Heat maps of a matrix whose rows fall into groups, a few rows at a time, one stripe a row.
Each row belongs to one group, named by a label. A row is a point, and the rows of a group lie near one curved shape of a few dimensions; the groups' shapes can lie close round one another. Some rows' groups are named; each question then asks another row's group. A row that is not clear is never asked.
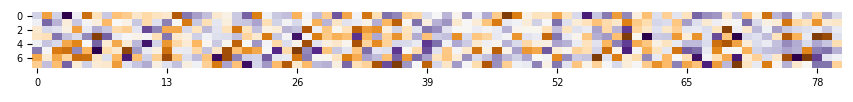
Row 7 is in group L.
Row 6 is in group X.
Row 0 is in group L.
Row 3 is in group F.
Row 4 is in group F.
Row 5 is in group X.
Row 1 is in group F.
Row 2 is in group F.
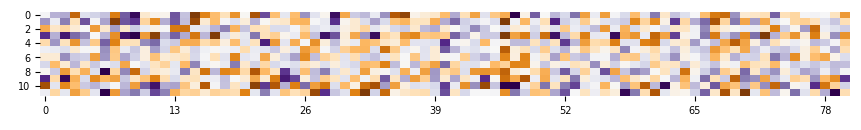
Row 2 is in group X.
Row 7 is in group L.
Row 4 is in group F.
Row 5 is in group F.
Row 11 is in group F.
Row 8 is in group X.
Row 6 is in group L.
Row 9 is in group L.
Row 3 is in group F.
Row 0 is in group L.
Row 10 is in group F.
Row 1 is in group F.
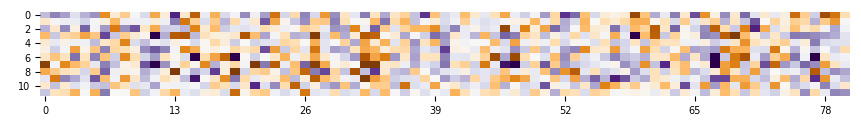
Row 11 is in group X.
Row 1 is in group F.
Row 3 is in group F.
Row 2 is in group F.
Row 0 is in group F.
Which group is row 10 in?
L
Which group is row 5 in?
F
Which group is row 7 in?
F
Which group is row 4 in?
L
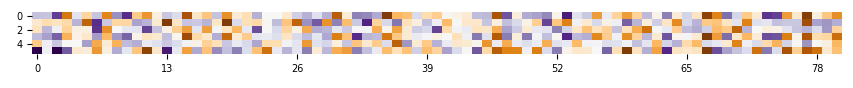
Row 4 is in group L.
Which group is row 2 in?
F
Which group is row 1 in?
X
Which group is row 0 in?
L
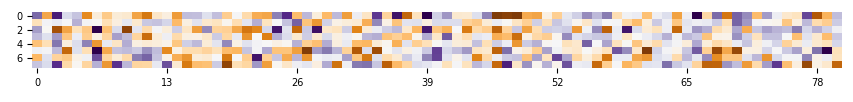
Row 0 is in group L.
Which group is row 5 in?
F
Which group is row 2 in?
X
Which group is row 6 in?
F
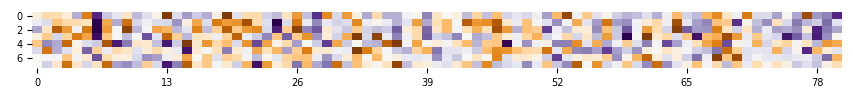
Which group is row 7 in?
L
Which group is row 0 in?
X
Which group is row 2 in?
X
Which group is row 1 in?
X
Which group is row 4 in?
L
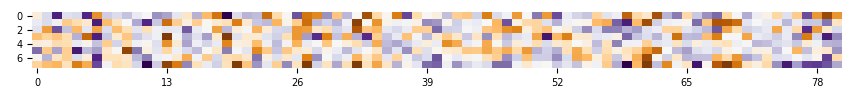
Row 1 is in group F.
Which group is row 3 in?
X
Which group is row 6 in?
F
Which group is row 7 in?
F
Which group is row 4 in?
X
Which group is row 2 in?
L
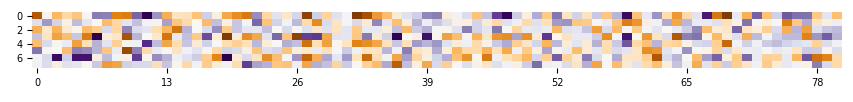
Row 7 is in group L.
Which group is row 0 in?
F
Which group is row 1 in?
F
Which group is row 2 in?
X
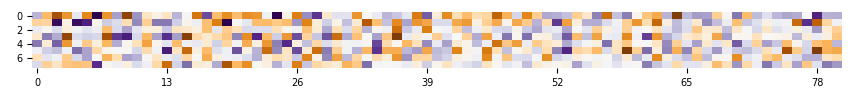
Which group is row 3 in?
L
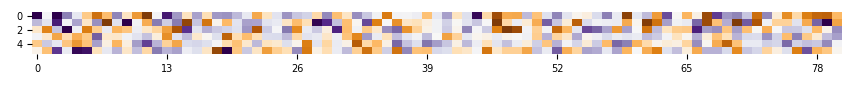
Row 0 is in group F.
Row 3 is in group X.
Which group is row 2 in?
L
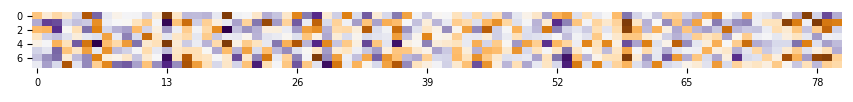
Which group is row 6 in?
F
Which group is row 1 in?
F
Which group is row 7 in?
L
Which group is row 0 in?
X
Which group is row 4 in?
X
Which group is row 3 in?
L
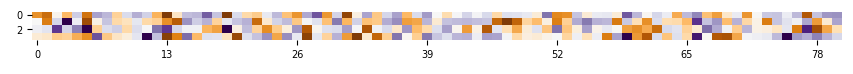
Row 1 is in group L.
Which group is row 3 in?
F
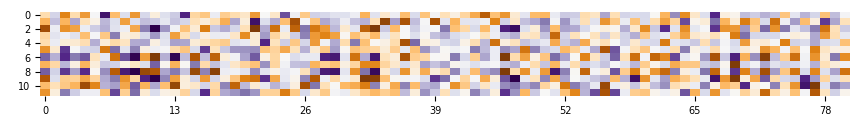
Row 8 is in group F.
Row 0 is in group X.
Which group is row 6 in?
F
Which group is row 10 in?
X
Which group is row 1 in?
L
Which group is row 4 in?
L
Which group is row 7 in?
F
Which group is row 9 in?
F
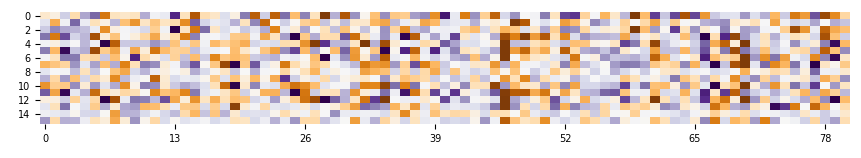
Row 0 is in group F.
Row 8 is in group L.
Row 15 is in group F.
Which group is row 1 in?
L
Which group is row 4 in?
F
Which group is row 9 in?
L
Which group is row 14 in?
L
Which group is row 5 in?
L
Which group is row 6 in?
F
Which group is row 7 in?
L
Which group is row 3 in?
L
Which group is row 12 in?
F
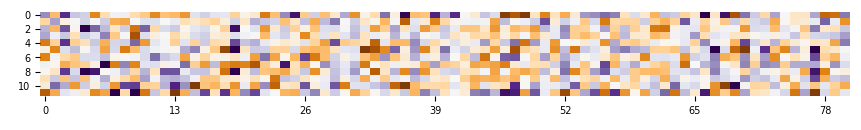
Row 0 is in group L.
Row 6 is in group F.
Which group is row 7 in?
X
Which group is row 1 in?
L
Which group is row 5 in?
L
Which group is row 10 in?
L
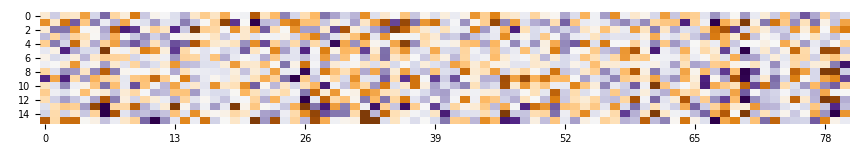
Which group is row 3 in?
F
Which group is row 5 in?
F
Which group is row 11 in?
F
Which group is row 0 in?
X
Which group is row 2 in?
L
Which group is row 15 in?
F
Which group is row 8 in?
F
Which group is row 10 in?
F
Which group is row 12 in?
F
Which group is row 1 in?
L
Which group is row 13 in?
X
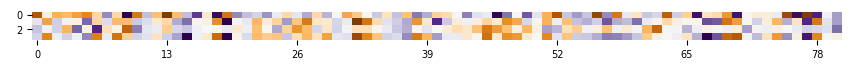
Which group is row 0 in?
X
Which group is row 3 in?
L
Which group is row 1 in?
L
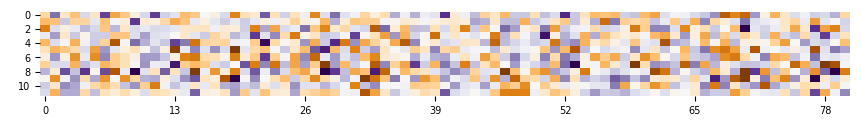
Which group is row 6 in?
F
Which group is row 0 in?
F
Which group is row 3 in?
L
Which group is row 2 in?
F
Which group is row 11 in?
L
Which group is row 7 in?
F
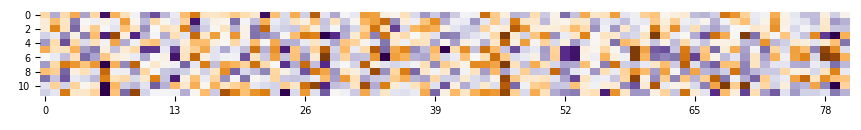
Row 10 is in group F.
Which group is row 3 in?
F
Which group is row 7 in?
X
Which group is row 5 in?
F
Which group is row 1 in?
L
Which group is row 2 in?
L
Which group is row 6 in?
F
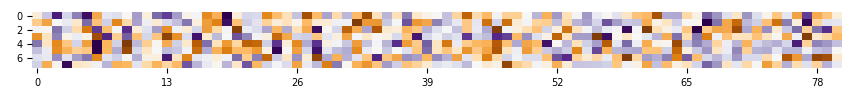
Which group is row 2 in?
F
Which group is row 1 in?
L
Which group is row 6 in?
F
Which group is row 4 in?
X
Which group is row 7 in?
L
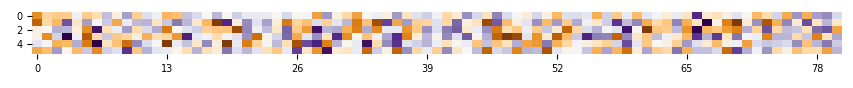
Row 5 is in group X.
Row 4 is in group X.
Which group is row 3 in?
L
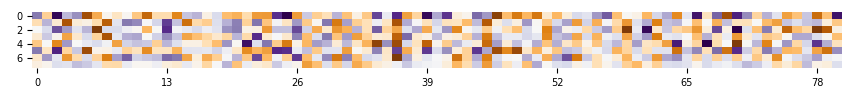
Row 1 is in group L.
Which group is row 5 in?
L
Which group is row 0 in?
L
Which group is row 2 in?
F
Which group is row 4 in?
L
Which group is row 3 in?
L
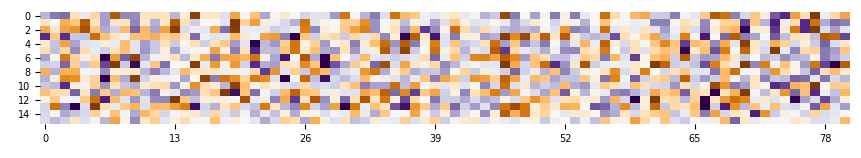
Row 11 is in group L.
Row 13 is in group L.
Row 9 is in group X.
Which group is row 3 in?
L
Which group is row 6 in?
X
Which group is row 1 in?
X
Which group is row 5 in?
L
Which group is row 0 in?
L
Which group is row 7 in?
F
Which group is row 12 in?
F
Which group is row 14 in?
F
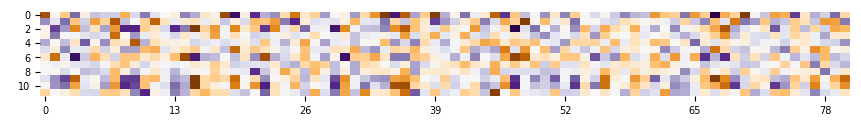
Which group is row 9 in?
L
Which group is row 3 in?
L
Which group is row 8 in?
L
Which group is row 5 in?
L
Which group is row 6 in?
L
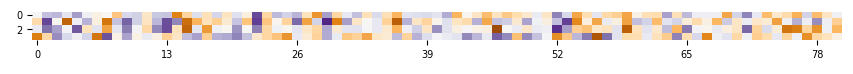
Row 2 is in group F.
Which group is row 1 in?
L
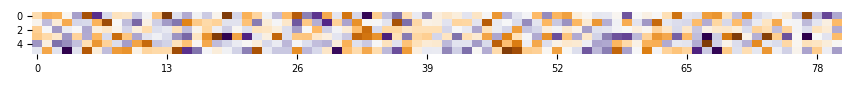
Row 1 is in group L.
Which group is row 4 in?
F
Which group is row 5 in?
L
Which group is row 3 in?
L
